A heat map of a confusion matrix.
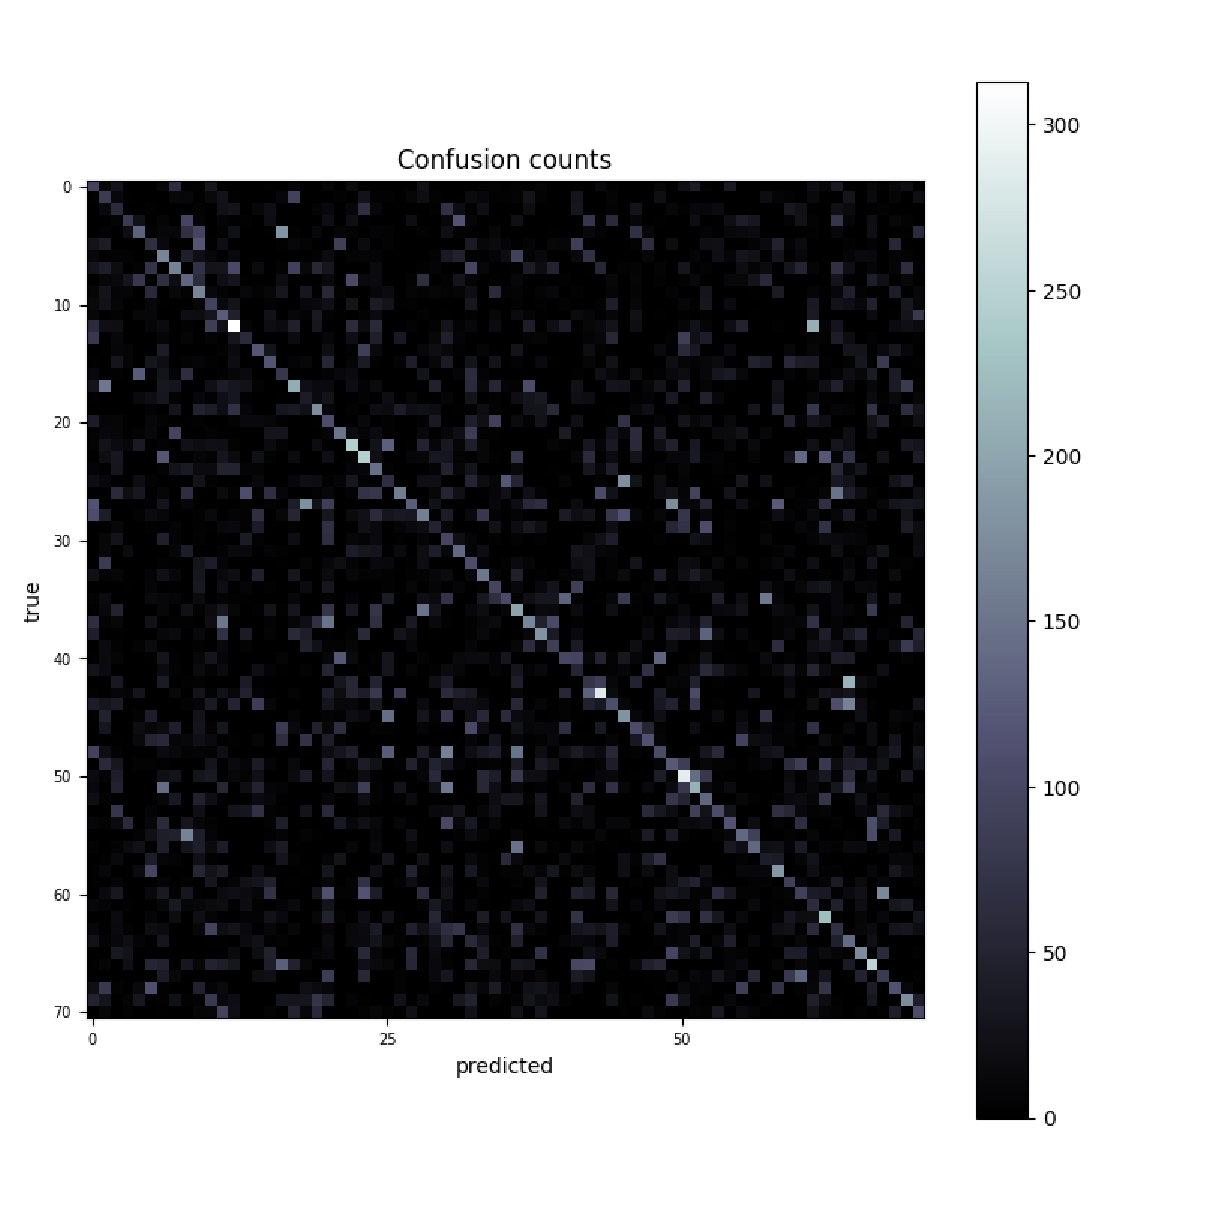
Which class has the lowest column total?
3
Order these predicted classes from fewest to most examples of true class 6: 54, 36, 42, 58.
54, 58, 42, 36
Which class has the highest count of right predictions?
12
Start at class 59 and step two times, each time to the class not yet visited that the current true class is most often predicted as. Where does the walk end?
60
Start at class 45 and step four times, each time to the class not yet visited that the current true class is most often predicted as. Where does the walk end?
48
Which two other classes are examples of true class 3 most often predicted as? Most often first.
31, 8
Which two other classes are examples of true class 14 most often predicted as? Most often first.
23, 50
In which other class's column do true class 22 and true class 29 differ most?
25
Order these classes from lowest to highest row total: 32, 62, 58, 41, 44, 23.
32, 41, 58, 62, 44, 23
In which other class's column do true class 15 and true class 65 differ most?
49
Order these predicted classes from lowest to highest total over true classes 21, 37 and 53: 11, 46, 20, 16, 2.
16, 46, 2, 11, 20
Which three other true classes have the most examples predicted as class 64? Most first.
42, 44, 51
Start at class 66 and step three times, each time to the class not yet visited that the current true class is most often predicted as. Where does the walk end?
9
